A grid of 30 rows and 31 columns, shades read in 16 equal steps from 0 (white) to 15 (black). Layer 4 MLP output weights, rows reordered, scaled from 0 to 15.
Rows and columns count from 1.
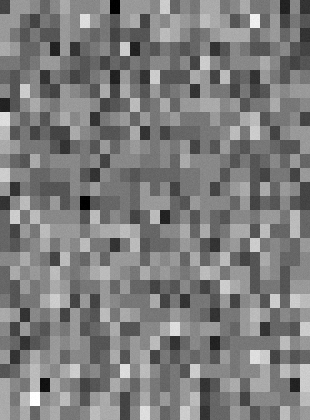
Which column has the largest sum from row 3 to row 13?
12
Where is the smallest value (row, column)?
29, 4
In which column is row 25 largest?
22
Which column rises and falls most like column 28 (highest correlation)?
7
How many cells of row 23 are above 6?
19
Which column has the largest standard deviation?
26
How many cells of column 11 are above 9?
5
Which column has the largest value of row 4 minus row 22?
6
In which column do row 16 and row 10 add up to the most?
17
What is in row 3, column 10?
9
